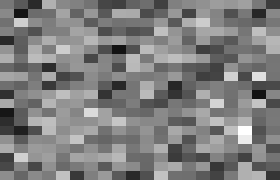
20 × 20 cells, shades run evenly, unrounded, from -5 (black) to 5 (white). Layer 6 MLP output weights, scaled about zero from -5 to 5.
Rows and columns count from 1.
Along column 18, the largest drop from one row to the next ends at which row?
17
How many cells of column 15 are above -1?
15
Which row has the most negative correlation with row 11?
9
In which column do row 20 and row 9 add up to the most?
19
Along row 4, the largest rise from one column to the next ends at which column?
12
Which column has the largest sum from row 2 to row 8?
5
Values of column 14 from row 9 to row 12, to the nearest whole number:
-1 -1 -2 -1
